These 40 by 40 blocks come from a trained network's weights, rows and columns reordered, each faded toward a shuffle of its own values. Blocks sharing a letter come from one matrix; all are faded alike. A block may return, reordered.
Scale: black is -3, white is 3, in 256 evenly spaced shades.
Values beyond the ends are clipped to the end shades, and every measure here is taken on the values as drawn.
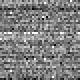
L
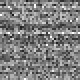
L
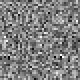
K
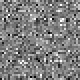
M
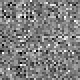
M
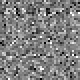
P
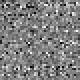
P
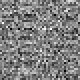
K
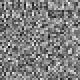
K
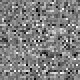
P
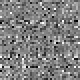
P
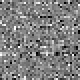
P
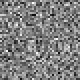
K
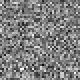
K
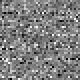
P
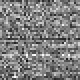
L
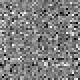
P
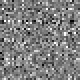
P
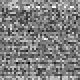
L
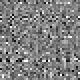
P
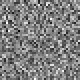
K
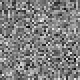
K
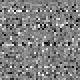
P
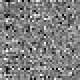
M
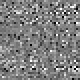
M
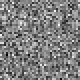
K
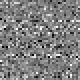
P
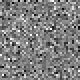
M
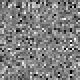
M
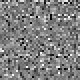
P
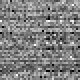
L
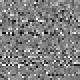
P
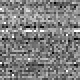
L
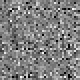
M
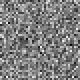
K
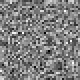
K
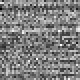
L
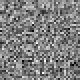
K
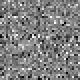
P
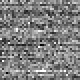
L
